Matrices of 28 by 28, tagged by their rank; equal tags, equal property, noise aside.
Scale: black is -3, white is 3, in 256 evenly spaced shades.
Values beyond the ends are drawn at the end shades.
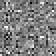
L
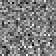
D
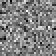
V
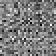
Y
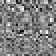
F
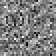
V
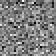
V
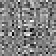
F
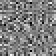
L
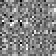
F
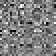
F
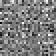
L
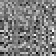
F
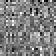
F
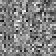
D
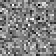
D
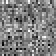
L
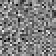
D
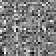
L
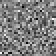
V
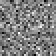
D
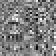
L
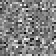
V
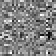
F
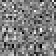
L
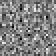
Y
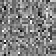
V
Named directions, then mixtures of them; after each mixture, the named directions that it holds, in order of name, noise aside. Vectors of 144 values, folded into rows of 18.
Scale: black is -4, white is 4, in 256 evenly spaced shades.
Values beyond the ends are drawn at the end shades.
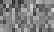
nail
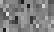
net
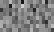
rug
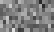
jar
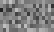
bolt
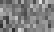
jar, rug.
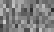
jar, nail.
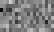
bolt, rug.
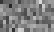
jar.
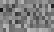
bolt.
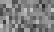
jar, nail.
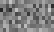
bolt.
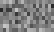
bolt.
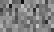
nail, rug.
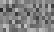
bolt.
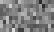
jar.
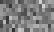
jar.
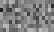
bolt.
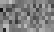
bolt, net.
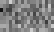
bolt, rug.
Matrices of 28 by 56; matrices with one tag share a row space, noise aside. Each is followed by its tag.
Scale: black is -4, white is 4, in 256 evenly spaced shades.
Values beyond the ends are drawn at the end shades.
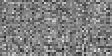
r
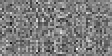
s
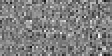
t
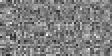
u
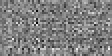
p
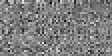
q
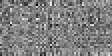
q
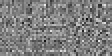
t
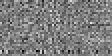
q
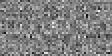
r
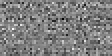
r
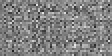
p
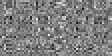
s
